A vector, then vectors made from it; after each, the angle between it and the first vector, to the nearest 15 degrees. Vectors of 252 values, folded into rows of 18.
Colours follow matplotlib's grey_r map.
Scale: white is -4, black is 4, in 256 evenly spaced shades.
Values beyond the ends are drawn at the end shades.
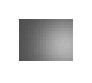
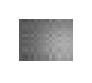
15 degrees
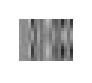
105 degrees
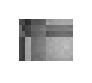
45 degrees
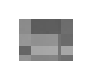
90 degrees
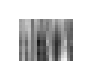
105 degrees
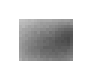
150 degrees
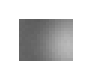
15 degrees
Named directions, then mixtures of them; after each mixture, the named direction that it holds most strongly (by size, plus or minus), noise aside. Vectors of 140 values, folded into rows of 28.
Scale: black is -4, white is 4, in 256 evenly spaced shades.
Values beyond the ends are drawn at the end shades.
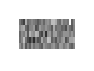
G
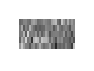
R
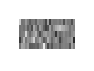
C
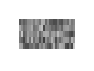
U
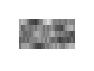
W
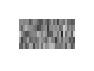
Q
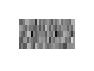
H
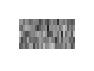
Q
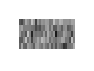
H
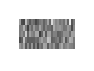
G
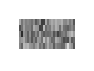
U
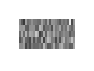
G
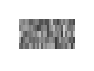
Q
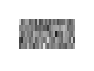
C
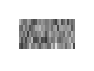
R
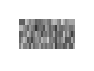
R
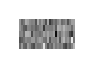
H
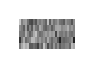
C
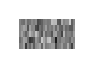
G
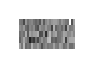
G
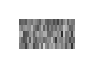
Q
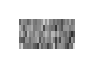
U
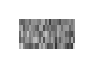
U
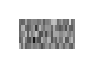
G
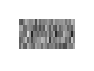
H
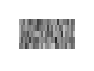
Q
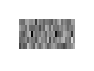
H
